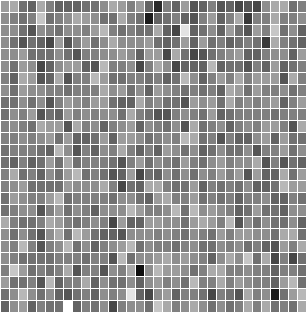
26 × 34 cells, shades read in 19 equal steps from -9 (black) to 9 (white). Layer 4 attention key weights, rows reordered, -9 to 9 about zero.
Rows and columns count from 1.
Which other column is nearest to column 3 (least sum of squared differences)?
34
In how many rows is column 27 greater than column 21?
10
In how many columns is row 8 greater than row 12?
17
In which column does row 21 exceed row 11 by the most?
8
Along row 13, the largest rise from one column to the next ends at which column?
7
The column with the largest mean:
15
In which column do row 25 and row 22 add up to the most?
28
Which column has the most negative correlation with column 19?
31
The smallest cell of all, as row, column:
23, 16
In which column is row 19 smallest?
13
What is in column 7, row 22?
0
